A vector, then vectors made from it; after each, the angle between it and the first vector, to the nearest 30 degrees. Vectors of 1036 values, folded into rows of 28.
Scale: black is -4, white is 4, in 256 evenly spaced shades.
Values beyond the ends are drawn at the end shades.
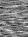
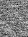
60 degrees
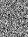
90 degrees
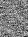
60 degrees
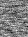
150 degrees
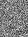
90 degrees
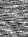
30 degrees
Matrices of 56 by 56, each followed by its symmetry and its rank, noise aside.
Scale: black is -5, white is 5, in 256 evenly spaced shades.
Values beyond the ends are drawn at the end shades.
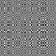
no symmetry, rank two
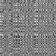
no symmetry, rank three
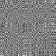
no symmetry, rank four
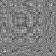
symmetric, rank four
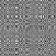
symmetric, rank two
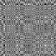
symmetric, rank two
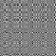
no symmetry, rank two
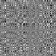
no symmetry, rank four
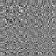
antisymmetric, rank four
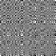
symmetric, rank three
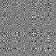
symmetric, rank four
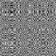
no symmetry, rank two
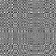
symmetric, rank two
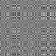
no symmetry, rank two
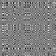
antisymmetric, rank two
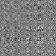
symmetric, rank four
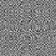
no symmetry, rank four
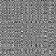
antisymmetric, rank four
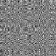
antisymmetric, rank four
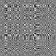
symmetric, rank two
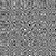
antisymmetric, rank four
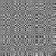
symmetric, rank two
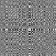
symmetric, rank three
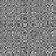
symmetric, rank four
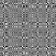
antisymmetric, rank two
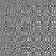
no symmetry, rank three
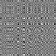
antisymmetric, rank two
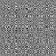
no symmetry, rank four
